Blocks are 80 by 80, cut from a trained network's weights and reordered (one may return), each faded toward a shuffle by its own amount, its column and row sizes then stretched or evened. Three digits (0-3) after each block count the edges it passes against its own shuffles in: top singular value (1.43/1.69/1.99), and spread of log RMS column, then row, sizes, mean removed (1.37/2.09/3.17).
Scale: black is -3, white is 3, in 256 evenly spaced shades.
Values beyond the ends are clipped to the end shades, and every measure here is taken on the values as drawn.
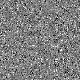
1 1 0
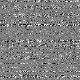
0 0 3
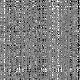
3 3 2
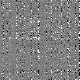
1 3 2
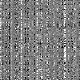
3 3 2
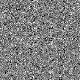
2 1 1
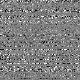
0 1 3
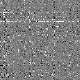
1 2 2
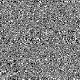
2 0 2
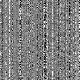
3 3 0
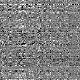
2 2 2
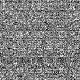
2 1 0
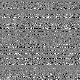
1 0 3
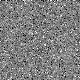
0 1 0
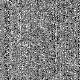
1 2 0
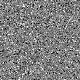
0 0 1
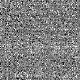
1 2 0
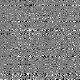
1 2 3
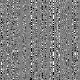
3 3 0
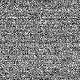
1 1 1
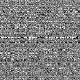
2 0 2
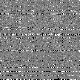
2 1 3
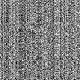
3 0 0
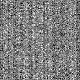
2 0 1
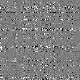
0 2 3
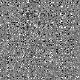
0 2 2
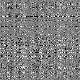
2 1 3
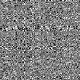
2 1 2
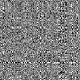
3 2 1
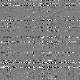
2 2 3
